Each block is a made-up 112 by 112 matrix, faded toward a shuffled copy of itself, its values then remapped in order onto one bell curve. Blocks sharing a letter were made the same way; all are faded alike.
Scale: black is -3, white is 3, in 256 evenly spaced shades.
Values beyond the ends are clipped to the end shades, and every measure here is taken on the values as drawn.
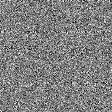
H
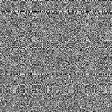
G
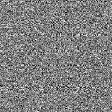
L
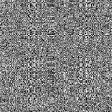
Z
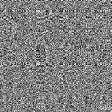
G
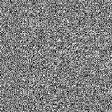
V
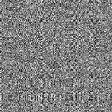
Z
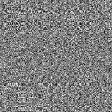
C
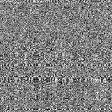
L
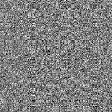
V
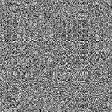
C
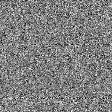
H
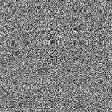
V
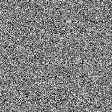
H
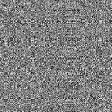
G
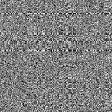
G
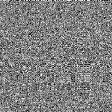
L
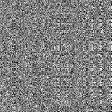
Z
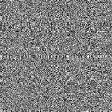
V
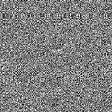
V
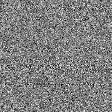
H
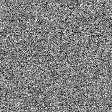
H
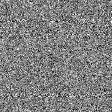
H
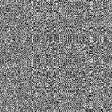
Z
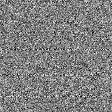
H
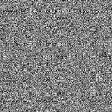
L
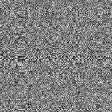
G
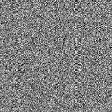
V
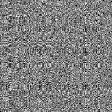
Z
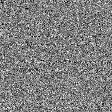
H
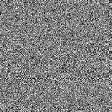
L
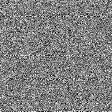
H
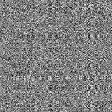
C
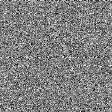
H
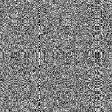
Z
